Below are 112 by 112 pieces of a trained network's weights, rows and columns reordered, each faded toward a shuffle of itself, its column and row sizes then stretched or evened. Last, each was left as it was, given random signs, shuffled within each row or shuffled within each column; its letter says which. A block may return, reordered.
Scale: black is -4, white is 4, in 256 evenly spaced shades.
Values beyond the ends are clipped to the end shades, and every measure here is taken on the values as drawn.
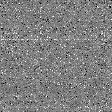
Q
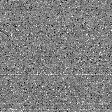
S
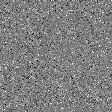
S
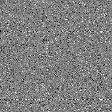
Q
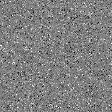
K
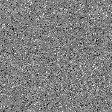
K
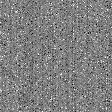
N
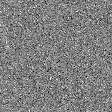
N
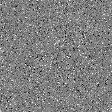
N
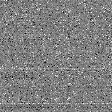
Q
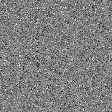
Q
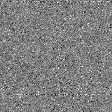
Q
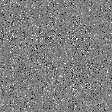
K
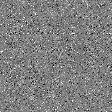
K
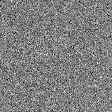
N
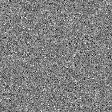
K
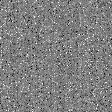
N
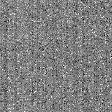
Q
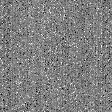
N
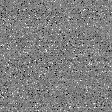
S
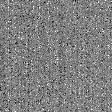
N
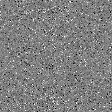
K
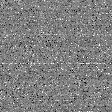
S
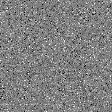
K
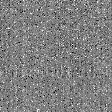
Q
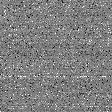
S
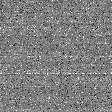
S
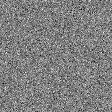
S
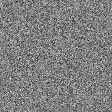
N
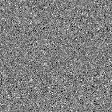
Q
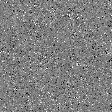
N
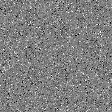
N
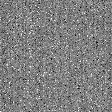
N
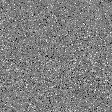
S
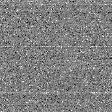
Q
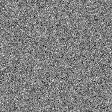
S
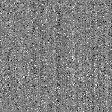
Q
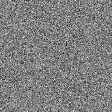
N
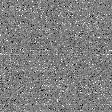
S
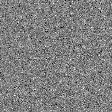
K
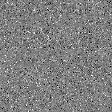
K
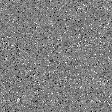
K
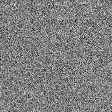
K
